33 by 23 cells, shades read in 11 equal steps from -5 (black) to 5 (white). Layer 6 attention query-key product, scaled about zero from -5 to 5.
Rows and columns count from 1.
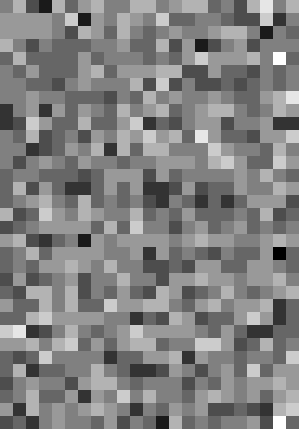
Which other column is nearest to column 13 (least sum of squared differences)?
10
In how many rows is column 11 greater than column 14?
17
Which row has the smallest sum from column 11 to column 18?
16
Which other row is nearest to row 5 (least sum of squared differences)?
22
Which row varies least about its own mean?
14
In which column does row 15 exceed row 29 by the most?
11
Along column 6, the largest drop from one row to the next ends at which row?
3
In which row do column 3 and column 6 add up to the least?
15
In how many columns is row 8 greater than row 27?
5
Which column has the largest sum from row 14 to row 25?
21
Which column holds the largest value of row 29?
20
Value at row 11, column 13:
1
